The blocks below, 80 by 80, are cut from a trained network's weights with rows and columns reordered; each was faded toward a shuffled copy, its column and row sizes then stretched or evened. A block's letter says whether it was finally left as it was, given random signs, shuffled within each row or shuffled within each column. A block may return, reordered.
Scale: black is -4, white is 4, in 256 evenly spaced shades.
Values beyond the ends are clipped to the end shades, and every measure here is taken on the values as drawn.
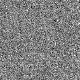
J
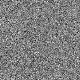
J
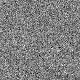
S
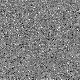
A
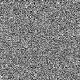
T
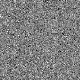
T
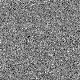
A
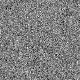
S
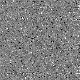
J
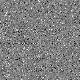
T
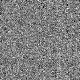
S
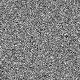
J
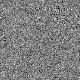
J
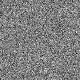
S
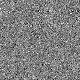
A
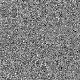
T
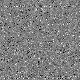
A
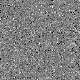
T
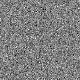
T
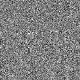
T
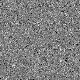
A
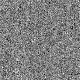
S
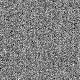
S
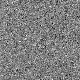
S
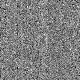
S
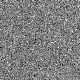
A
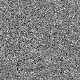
J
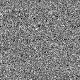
A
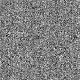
T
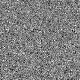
A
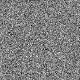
J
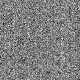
S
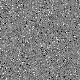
S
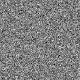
T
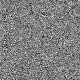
S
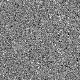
S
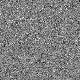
A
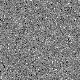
S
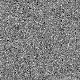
S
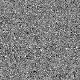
J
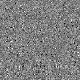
T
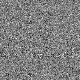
J
